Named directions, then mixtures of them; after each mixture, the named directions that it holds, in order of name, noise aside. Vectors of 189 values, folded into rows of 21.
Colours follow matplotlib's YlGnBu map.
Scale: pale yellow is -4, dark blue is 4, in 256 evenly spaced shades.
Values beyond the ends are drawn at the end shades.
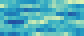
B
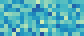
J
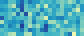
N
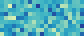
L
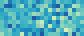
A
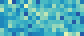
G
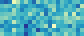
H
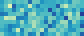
L.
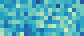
A, G, H.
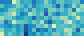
A, H.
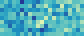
A, B, N.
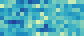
B, N.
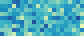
H, L, N.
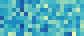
N.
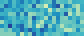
A, N.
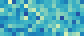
G.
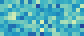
H, J, L.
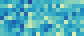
B, L, N.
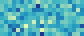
J, L.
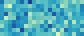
B, L, N.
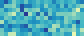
B, H, N.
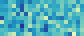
N.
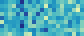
N.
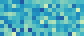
J, N.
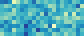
H.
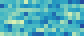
B, L.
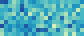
G, H, N.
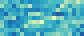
A, B, L.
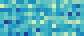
B, H, J.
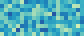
J.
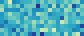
G, J, L.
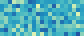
G, J.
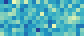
H.
